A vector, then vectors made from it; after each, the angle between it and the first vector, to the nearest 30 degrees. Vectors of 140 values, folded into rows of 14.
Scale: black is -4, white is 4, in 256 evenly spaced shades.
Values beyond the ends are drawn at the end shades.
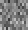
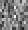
90 degrees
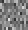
150 degrees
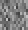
60 degrees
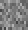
150 degrees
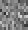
120 degrees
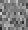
150 degrees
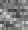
60 degrees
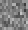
60 degrees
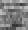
90 degrees
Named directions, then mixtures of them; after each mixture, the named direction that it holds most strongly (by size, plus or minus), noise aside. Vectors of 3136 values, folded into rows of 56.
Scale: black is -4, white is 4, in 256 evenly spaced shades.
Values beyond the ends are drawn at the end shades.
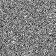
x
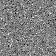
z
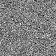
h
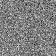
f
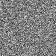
x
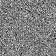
x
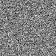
z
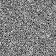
h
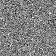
z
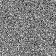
f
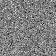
z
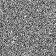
x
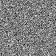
z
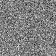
f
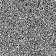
f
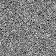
h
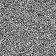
h
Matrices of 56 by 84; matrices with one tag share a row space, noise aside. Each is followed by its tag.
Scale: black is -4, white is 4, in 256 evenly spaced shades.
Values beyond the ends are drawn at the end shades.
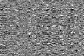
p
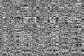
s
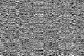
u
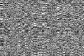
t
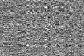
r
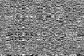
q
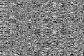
p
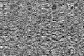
p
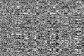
s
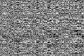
s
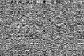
q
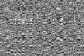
q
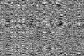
q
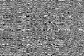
r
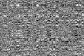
s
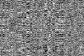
r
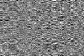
p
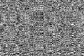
u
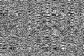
p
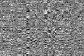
r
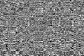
u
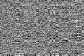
s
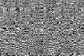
u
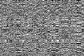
s
